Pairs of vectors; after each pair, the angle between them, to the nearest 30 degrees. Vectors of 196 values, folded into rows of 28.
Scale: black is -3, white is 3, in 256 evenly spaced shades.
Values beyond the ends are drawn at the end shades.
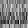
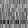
30 degrees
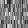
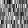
30 degrees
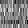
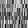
120 degrees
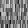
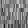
120 degrees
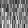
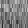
150 degrees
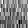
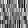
60 degrees
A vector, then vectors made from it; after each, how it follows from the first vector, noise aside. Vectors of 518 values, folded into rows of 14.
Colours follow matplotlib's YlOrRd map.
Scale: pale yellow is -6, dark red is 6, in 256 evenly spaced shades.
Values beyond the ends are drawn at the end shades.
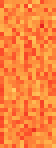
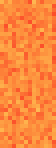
reversed, shrunk.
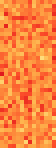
reversed.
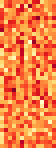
negated, scaled up.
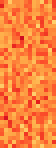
wrapped around, negated.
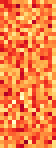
reversed, negated, scaled up.
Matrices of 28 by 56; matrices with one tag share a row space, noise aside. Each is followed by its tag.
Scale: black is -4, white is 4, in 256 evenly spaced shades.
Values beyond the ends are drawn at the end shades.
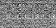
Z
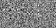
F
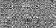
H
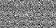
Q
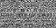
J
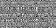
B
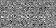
J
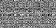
Q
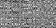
H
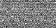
Z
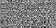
J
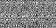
B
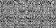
Q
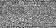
Z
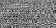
H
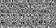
J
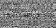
H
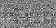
Q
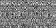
B
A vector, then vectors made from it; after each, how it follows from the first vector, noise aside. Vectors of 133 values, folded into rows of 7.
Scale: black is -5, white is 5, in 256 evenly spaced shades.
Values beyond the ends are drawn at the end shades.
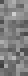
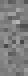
wrapped around, negated, partly zeroed.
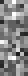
scaled up.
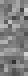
reversed, negated.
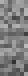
reversed, negated.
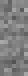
reversed, negated, shrunk.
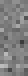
wrapped around, negated, partly zeroed.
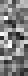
wrapped around, negated, scaled up.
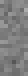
reversed, negated, shrunk.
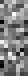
scaled up.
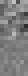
wrapped around, negated, partly zeroed.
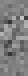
wrapped around, negated, partly zeroed.
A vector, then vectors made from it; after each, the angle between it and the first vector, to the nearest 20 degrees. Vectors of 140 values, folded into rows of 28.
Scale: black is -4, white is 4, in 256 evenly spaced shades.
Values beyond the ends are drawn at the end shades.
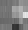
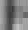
100 degrees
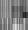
140 degrees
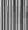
100 degrees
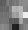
20 degrees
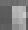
60 degrees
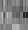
140 degrees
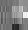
20 degrees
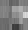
20 degrees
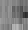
160 degrees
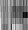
140 degrees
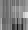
40 degrees
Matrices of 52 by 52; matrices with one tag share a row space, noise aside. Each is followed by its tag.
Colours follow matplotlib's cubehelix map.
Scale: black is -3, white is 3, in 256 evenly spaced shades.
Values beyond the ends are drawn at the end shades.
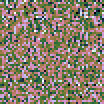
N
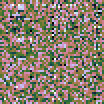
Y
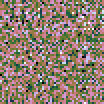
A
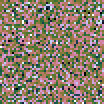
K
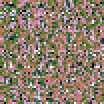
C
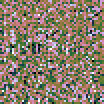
C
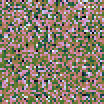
A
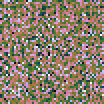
A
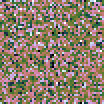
Y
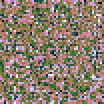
Y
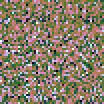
A
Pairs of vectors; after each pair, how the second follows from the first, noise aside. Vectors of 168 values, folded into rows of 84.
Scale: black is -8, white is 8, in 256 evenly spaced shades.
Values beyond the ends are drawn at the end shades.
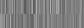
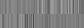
reversed, negated, partly zeroed.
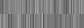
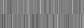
reversed, negated, partly zeroed.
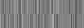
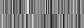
wrapped around, scaled up.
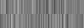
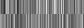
negated, scaled up.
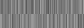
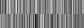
reversed, scaled up.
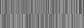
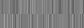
reversed, negated, partly zeroed.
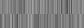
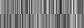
wrapped around, scaled up.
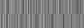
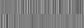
partly zeroed.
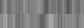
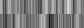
negated, scaled up.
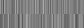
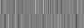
partly zeroed.
